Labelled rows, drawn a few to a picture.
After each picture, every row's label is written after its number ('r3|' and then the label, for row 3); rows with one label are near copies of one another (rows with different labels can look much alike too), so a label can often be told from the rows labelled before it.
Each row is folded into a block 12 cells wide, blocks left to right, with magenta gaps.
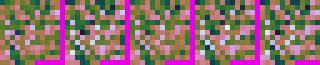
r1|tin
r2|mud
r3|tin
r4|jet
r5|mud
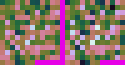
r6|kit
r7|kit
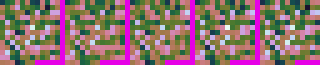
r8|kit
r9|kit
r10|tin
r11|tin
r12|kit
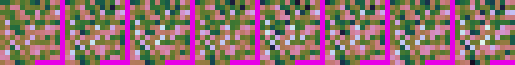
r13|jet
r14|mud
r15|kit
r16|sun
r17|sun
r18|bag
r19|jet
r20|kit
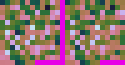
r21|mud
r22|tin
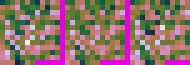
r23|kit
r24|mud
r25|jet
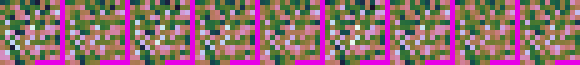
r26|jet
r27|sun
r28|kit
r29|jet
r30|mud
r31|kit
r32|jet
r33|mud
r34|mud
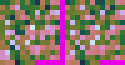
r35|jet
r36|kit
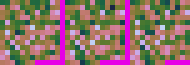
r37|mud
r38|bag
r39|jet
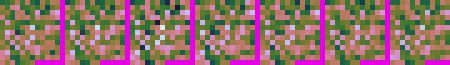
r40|tin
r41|mud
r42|tin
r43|mud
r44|tin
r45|sun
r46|jet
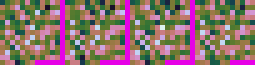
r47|bag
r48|sun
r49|sun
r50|kit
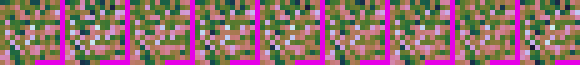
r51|jet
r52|kit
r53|kit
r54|tin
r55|tin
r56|tin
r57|mud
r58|bag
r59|tin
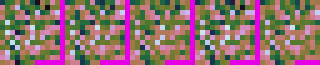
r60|sun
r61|mud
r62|tin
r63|sun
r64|tin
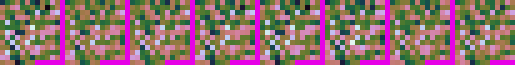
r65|sun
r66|jet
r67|jet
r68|bag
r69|sun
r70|kit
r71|mud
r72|bag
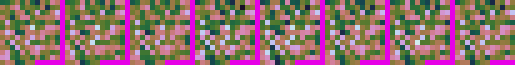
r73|jet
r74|kit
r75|mud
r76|sun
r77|mud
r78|mud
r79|kit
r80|sun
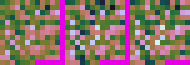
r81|bag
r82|sun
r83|kit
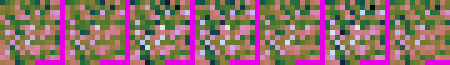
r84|kit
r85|sun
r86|sun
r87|jet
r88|kit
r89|bag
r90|bag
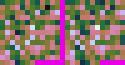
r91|bag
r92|jet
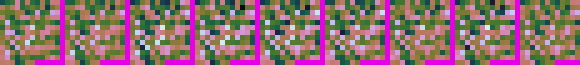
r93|kit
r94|jet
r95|jet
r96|kit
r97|mud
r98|mud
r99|tin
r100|tin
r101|mud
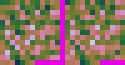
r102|bag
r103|kit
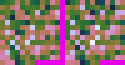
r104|jet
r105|kit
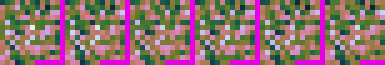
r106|kit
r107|tin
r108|mud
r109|kit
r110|sun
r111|tin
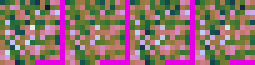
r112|jet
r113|jet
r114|mud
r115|jet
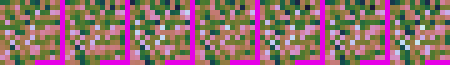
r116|sun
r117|kit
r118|tin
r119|tin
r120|sun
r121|sun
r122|jet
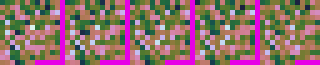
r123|tin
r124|jet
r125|bag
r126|bag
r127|sun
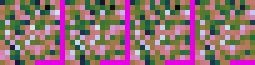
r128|tin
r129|sun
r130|bag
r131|tin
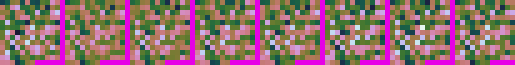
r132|mud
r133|bag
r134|sun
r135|jet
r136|mud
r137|kit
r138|jet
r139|bag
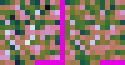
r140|bag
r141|kit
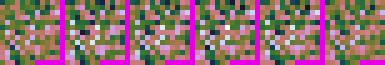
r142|tin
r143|jet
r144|mud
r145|tin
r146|mud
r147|bag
